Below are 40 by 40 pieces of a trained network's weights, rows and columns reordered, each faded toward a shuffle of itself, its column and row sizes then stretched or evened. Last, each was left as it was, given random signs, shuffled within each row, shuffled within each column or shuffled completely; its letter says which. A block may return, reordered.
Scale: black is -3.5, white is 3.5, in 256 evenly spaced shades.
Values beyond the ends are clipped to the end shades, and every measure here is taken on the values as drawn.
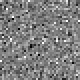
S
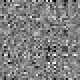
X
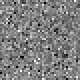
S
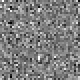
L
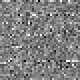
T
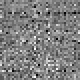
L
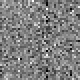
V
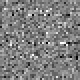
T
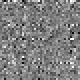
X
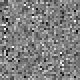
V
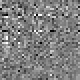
X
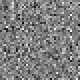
X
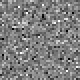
S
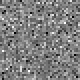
S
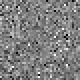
V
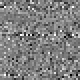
T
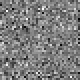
L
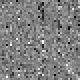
V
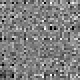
X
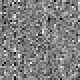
V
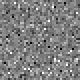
S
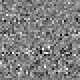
T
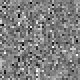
V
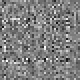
X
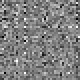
L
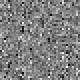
V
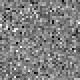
S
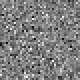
S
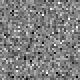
S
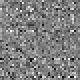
X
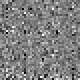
L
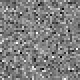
S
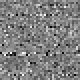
T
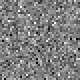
S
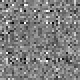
L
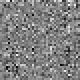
L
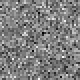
S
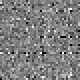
L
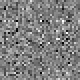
X
